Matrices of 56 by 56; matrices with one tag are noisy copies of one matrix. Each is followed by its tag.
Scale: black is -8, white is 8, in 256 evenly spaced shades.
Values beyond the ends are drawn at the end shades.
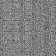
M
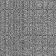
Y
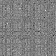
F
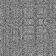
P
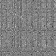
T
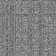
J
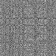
P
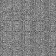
M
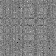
P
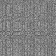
F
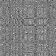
P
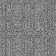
F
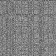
J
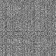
F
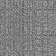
Y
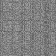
M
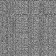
J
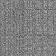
Y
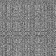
F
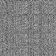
J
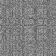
P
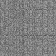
Y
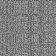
J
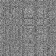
P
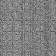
M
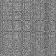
M
